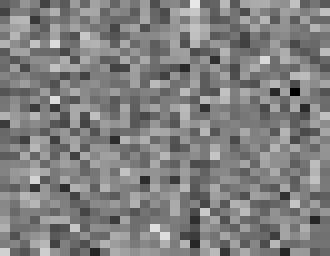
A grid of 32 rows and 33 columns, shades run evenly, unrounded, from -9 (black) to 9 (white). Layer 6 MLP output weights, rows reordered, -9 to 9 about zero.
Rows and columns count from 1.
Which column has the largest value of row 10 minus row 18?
30
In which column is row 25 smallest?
29
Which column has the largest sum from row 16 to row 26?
4
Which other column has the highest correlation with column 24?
12
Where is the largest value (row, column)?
1, 20
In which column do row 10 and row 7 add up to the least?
7
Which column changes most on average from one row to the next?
6
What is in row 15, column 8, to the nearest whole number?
3
